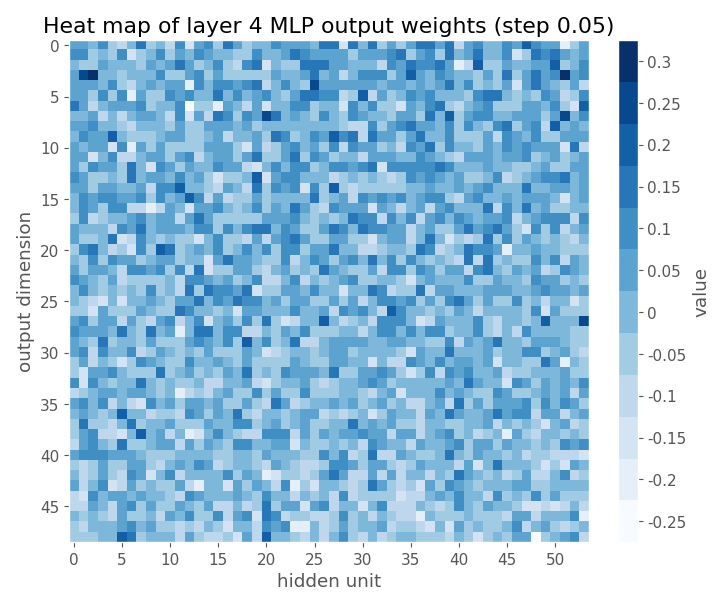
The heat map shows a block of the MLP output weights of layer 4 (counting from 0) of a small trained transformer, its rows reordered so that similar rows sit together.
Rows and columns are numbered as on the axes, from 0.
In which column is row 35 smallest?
7
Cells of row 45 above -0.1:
35
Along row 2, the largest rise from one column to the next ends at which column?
42
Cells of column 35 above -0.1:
39
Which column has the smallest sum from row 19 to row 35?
11
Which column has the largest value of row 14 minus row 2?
40
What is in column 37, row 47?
-0.15
